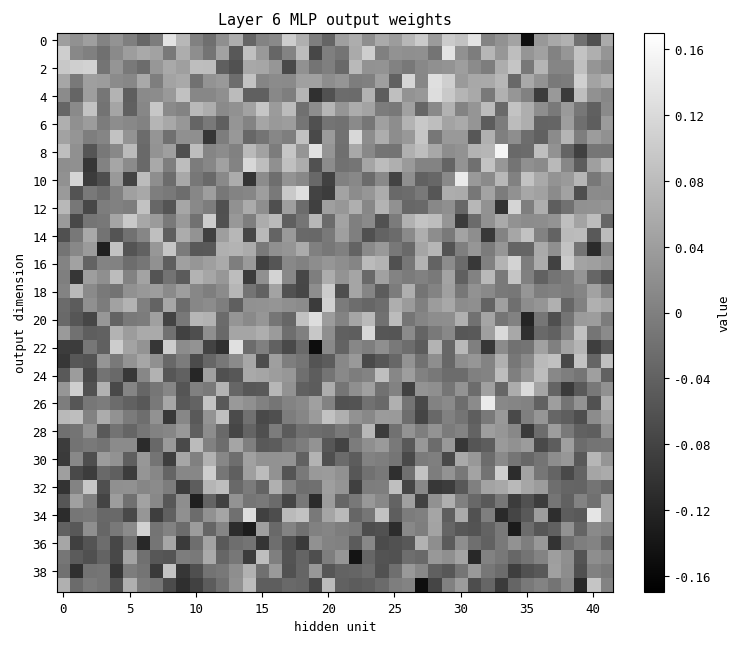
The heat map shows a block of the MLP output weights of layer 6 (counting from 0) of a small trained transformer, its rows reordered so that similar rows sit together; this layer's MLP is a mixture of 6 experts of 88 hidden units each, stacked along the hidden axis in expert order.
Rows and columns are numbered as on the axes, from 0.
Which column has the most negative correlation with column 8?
40
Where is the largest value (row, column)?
8, 33
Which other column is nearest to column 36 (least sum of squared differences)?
21
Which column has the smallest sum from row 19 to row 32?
0
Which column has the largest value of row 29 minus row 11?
19
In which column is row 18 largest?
20
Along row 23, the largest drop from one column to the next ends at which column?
38
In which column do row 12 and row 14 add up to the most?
34
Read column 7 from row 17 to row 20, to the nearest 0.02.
-0.06 0.04 -0.04 0.04
